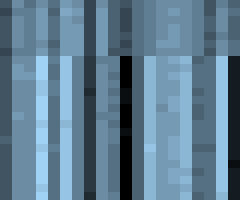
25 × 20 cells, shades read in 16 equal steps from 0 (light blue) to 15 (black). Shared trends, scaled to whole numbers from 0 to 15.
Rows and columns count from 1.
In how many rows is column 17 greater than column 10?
12
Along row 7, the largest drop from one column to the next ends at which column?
9
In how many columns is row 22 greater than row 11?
4
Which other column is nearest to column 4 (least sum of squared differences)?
6
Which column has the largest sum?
11
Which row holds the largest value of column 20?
21
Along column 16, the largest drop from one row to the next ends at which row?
8
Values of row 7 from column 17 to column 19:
6 9 5
